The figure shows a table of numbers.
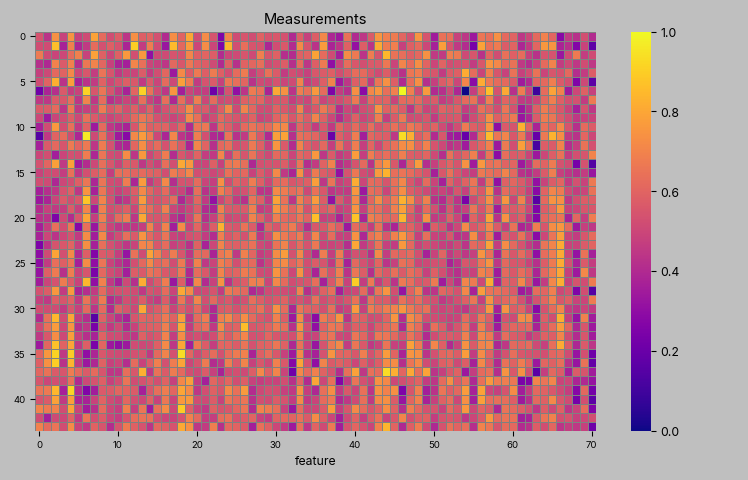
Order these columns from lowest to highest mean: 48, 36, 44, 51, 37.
51, 37, 36, 48, 44
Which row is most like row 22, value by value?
19
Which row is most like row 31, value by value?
32
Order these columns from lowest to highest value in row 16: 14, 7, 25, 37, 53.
7, 14, 53, 25, 37
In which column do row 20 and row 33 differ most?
2
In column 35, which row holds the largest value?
20
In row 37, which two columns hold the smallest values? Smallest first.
63, 32
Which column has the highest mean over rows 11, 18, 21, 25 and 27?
6
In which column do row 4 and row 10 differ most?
61
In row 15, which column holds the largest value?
44
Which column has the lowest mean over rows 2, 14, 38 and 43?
70
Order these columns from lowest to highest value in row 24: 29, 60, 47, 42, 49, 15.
49, 42, 29, 60, 47, 15
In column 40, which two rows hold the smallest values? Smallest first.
1, 0
